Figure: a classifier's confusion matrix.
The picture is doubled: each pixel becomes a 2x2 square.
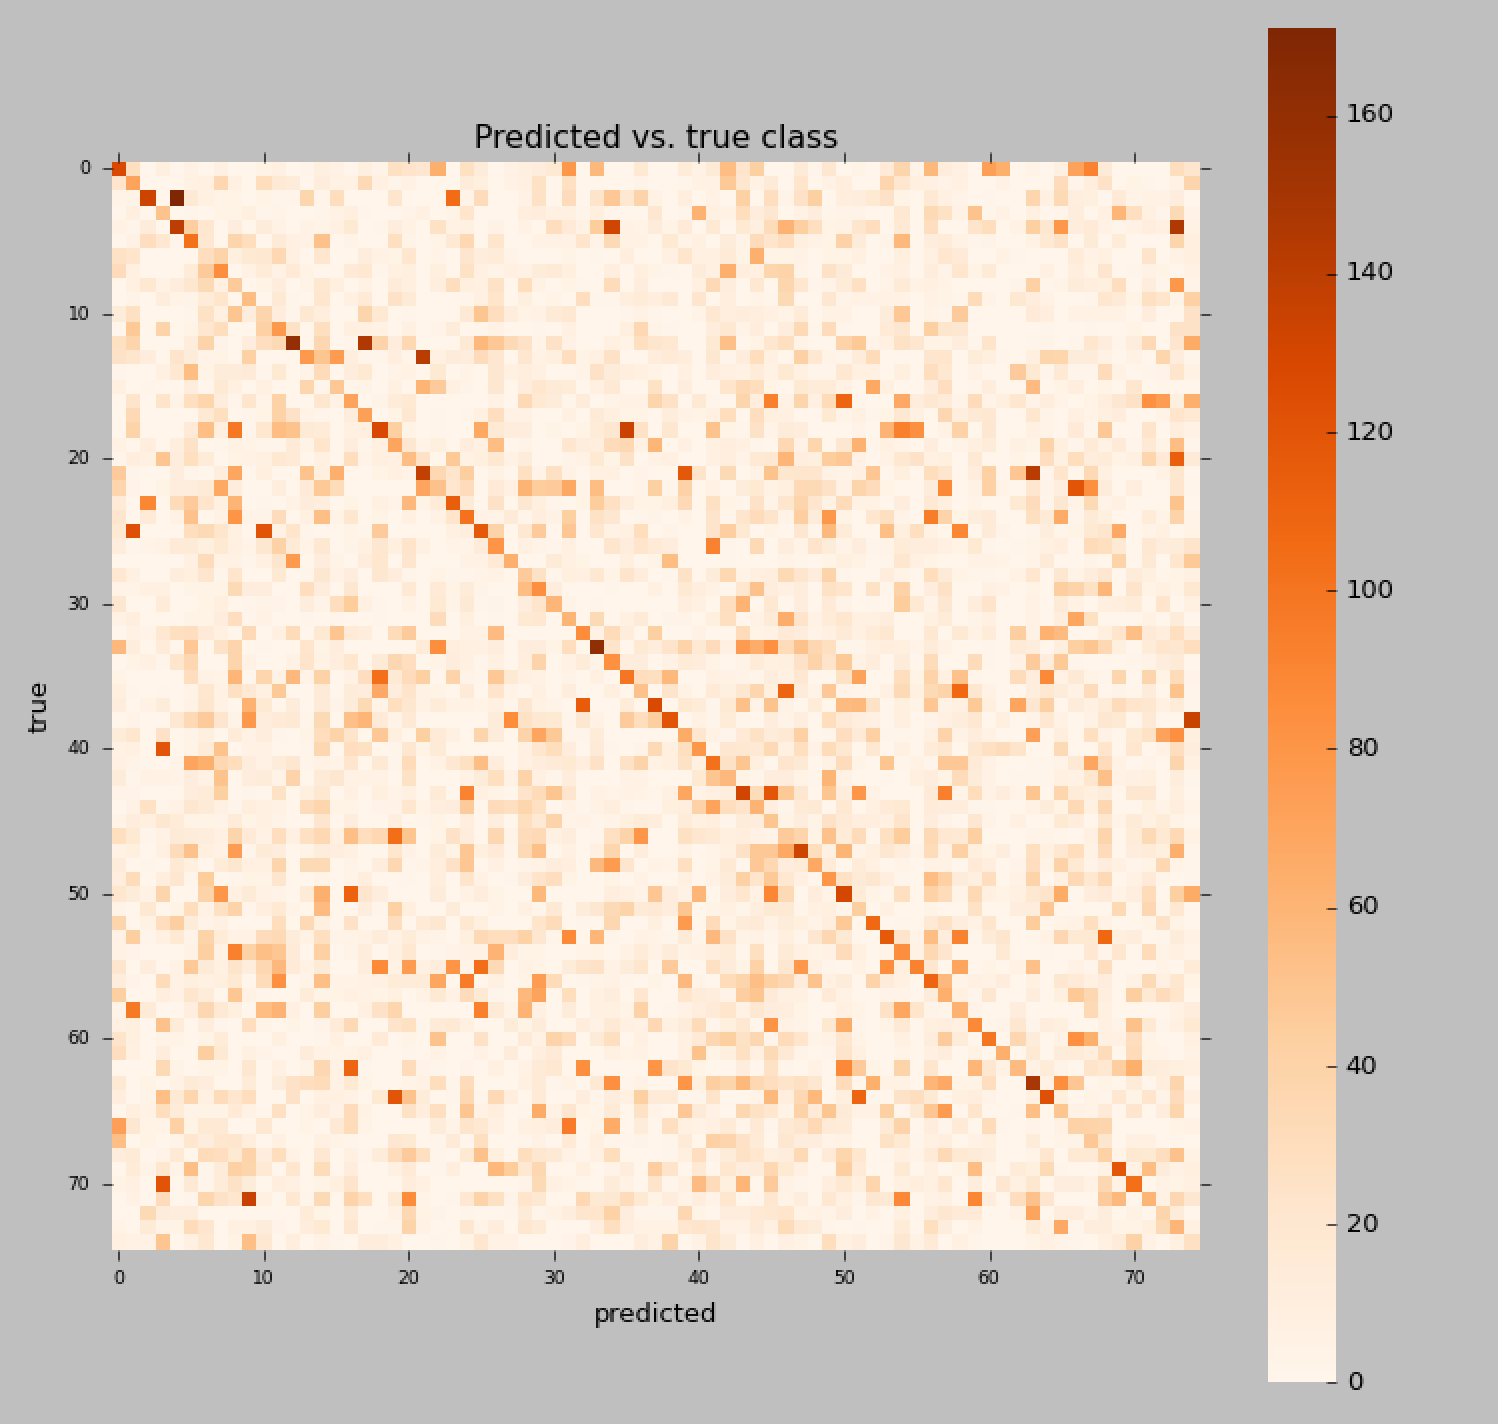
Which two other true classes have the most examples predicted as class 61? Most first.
0, 40
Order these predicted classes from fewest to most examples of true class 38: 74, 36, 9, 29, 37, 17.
29, 36, 37, 17, 9, 74
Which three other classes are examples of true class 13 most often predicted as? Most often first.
21, 15, 14
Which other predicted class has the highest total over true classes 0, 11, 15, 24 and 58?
56
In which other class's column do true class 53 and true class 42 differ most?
31
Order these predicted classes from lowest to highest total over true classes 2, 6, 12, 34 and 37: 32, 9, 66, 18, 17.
66, 18, 9, 32, 17
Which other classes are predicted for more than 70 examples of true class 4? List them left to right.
34, 65, 73
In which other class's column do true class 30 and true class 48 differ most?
34
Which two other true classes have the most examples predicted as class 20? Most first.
71, 55
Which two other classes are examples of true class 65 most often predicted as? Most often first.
57, 29
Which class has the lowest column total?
61
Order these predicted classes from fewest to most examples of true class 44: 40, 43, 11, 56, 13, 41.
11, 56, 43, 13, 40, 41
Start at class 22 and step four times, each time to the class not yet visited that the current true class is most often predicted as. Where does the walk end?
19
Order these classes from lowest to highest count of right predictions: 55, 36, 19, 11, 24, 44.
36, 44, 19, 11, 55, 24
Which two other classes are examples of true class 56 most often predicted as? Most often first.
24, 11
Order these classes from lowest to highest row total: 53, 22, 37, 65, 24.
65, 24, 37, 53, 22
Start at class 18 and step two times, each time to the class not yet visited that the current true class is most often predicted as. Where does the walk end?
64
